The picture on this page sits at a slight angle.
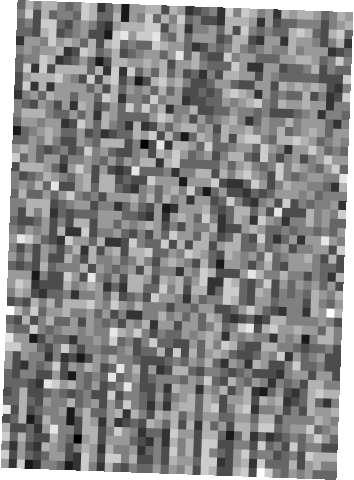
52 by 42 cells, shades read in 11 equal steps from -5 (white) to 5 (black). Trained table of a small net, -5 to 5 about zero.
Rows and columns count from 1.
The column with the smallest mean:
37
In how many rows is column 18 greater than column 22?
27
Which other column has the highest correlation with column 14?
33
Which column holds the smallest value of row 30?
31
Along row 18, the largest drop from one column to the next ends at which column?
20
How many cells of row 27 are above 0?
17
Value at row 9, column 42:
0
